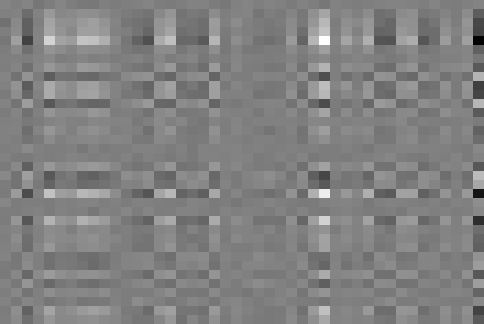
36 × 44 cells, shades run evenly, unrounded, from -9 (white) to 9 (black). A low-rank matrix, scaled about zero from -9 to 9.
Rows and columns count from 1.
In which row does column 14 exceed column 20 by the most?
5
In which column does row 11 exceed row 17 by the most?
44
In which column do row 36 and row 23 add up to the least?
30
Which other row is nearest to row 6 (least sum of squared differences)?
27
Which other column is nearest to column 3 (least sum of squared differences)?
14
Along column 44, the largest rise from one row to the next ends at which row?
22
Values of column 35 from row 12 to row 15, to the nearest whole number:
-2 1 0 1
